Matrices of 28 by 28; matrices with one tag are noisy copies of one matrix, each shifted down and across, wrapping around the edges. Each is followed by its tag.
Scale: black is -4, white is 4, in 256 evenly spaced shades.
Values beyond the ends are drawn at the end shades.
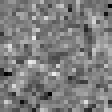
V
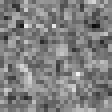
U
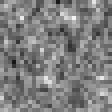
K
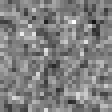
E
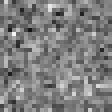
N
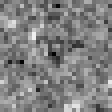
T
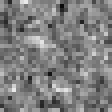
K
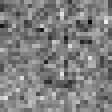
N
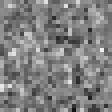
N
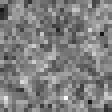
K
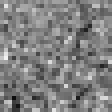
E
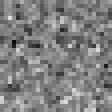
N
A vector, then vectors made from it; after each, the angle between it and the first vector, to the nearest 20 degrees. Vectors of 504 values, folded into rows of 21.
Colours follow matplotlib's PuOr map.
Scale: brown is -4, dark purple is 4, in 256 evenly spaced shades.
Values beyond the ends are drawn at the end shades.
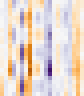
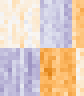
100 degrees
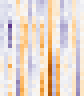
120 degrees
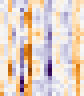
20 degrees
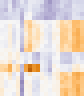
60 degrees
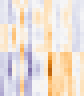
140 degrees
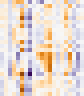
140 degrees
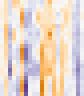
140 degrees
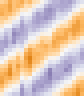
80 degrees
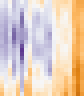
60 degrees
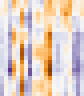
160 degrees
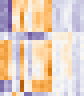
120 degrees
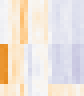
100 degrees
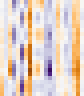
20 degrees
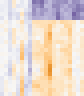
120 degrees
